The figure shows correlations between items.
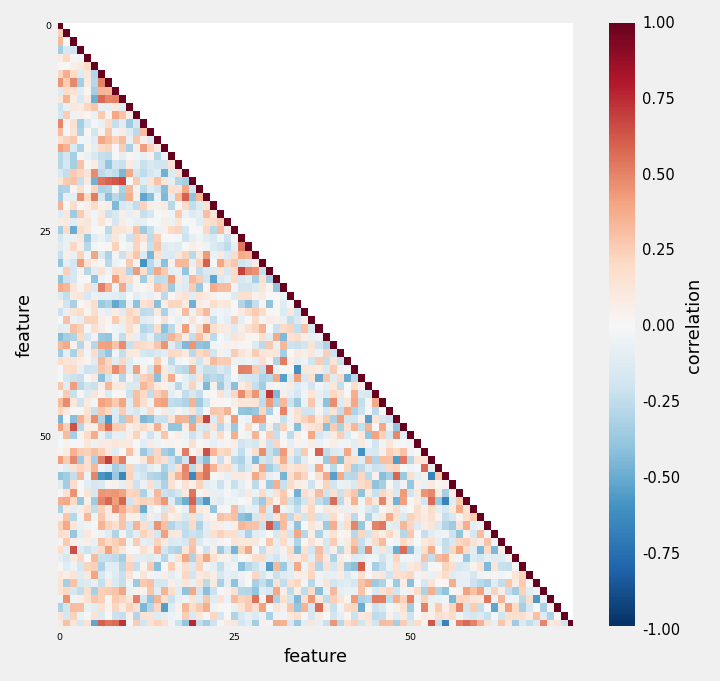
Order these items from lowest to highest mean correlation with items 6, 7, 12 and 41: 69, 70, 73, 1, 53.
70, 69, 1, 73, 53
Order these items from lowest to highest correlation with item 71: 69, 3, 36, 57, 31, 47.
69, 36, 47, 31, 3, 57
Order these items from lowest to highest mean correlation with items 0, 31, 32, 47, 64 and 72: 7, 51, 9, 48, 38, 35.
48, 38, 35, 51, 9, 7
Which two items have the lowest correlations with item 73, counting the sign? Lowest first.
55, 5
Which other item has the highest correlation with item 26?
30
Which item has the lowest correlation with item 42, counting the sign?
34
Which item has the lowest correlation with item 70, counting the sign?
68
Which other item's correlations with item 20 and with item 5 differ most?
31
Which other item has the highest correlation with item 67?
5
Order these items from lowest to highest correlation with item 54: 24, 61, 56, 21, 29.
61, 56, 24, 29, 21
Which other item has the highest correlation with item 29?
21
